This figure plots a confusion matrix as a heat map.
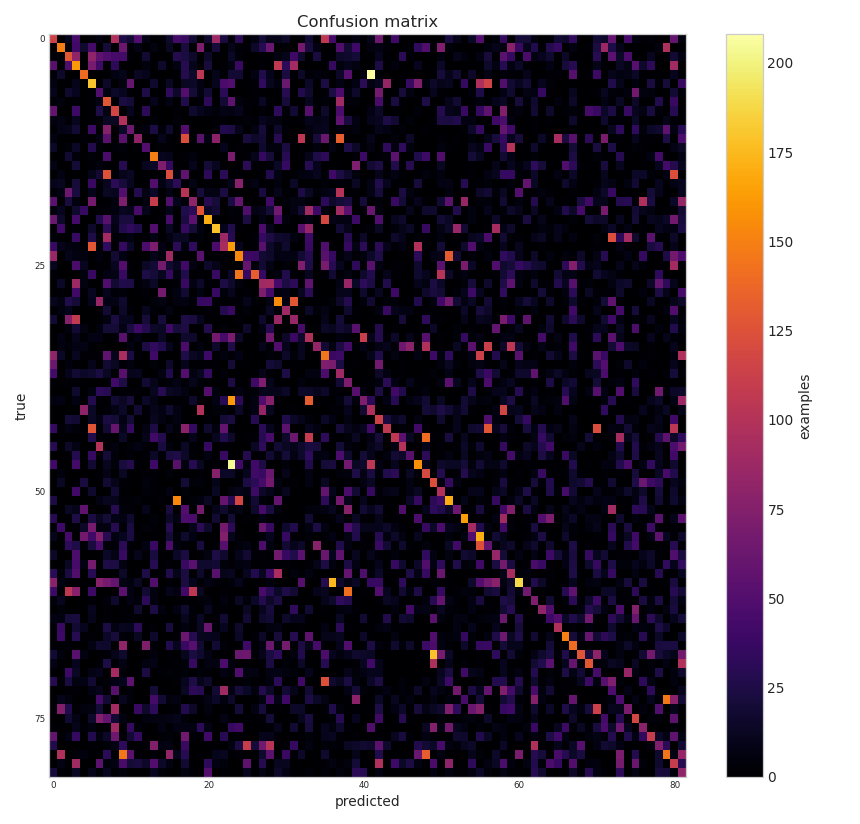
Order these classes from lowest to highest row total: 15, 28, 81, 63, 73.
81, 63, 28, 15, 73
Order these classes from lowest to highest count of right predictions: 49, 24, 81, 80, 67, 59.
81, 59, 80, 49, 67, 24
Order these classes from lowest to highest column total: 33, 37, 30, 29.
30, 29, 33, 37
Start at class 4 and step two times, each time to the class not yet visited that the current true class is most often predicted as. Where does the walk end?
58
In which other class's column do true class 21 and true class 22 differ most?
72
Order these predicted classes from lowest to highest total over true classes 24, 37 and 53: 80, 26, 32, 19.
32, 26, 19, 80
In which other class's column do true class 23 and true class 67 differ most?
5
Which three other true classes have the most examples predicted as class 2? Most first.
61, 31, 17
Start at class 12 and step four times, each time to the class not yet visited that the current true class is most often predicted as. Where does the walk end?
3
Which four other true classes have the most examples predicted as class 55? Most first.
56, 35, 5, 74
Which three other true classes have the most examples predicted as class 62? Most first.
78, 73, 37
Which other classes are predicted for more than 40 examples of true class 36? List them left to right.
0, 35, 42, 71
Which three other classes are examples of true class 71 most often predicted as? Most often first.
35, 72, 10
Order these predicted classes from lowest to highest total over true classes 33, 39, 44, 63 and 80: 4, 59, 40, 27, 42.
4, 59, 27, 40, 42
